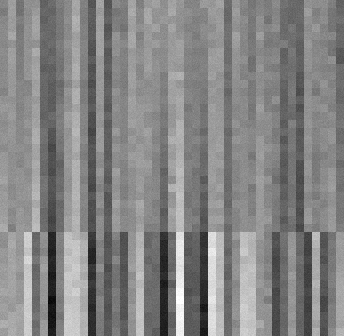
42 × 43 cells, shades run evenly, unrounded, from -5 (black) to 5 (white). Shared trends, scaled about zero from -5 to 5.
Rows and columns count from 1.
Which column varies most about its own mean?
21
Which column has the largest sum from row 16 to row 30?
23
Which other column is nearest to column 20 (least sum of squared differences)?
19
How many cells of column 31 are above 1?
13
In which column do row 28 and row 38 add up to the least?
7
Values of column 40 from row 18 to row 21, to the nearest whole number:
0 0 0 0
